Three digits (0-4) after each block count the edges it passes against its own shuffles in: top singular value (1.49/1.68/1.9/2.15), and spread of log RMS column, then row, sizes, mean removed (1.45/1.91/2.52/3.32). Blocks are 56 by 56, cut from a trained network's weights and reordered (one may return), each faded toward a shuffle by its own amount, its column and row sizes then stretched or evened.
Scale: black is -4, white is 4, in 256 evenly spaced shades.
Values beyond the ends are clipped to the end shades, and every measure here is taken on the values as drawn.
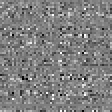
0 2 4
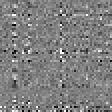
4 2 3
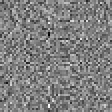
4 1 1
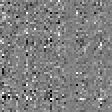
0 3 1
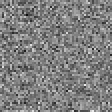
2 0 1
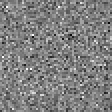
0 0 2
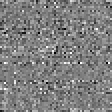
0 1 3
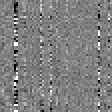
4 3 0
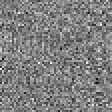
3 0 1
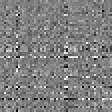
4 2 3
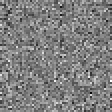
1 2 0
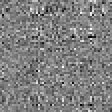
3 2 2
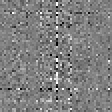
2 3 1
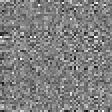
4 2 2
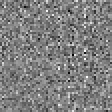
1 2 0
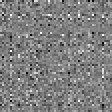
1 3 2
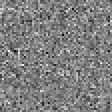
0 1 1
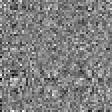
4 1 2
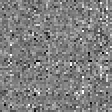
0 2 1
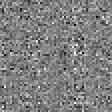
0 2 2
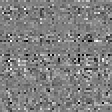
1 2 4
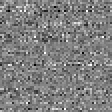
2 0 3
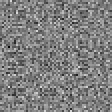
4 1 1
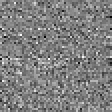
3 1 2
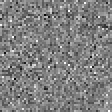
0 0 1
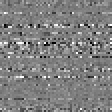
2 0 4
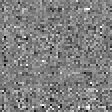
0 2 3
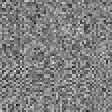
4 1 0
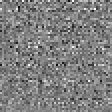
1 1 3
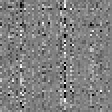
3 4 1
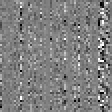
3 4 0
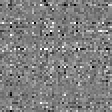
0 2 3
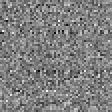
2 0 2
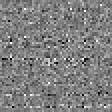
3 1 2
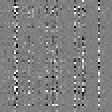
2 4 2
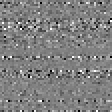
1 0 4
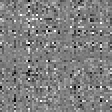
0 3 3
